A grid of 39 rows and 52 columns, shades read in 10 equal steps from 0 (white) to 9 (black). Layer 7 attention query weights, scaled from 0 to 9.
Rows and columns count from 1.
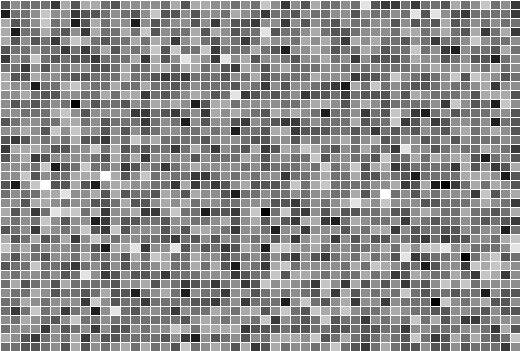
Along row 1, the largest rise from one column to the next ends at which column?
38
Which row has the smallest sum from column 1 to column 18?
20
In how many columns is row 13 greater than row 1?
18
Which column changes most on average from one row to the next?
29
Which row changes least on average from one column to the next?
23
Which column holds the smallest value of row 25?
5
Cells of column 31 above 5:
9
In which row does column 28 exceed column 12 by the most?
26
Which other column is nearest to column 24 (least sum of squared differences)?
11
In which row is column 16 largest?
24
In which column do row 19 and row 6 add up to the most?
46
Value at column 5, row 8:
6
